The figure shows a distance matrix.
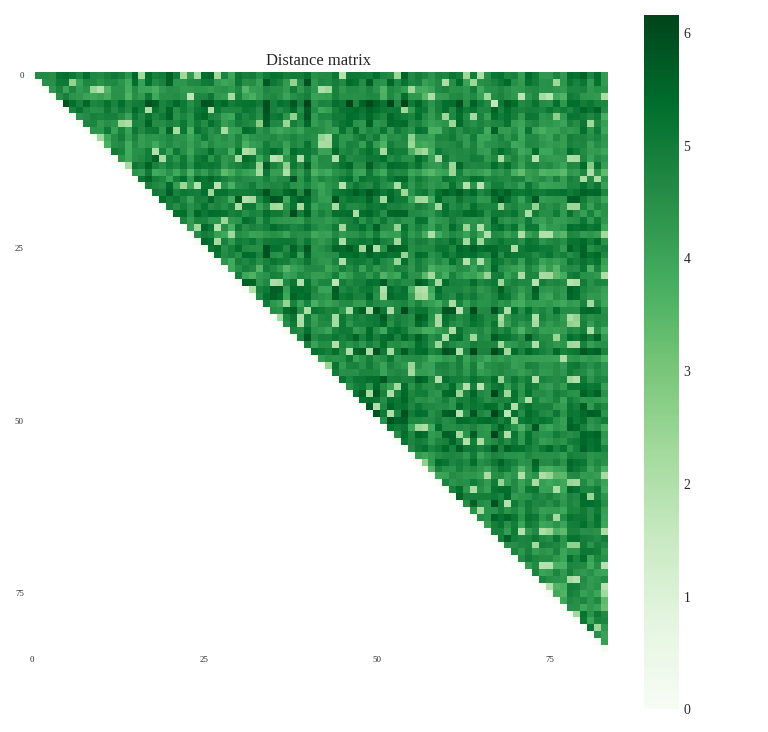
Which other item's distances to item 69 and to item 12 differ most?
49
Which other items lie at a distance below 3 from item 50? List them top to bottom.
25, 48, 70
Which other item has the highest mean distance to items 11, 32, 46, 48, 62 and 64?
4
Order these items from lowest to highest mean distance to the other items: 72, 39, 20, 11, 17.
39, 11, 72, 20, 17
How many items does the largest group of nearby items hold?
12
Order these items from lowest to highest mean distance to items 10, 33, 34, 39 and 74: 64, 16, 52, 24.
52, 16, 24, 64
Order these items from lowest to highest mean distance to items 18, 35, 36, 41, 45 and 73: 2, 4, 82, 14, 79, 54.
79, 14, 2, 82, 54, 4
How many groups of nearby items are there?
15
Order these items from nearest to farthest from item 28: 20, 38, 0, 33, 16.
33, 38, 16, 0, 20
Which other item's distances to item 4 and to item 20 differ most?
67
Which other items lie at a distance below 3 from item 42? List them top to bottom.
2, 9, 10, 43, 55
